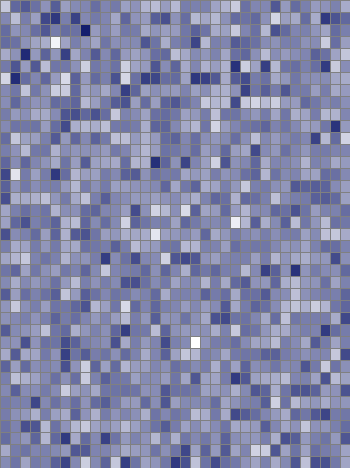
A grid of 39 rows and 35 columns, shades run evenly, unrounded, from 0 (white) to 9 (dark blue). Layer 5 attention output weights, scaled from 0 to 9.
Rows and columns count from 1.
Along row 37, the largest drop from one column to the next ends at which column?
8
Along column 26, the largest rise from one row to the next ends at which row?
13
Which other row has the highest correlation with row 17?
28
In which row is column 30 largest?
23
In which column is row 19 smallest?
24
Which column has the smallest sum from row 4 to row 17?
35
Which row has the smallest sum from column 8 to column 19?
36
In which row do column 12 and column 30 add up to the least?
10
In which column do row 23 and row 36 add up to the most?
27
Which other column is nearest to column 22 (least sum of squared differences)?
15
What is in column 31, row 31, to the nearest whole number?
7
